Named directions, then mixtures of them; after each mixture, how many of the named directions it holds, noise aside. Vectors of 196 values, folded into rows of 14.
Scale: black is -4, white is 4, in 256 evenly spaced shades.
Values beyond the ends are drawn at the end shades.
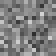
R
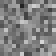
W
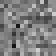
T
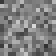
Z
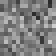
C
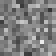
two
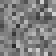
one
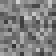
two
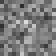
three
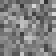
four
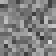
three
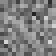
two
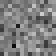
one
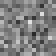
one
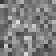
one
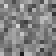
two
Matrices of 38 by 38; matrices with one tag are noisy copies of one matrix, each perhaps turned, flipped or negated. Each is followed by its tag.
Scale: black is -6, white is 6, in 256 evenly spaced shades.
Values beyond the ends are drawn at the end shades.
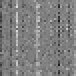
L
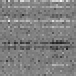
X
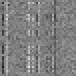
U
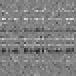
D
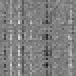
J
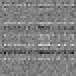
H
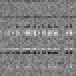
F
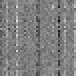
L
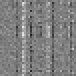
H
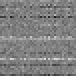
L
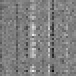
F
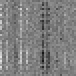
X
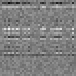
U
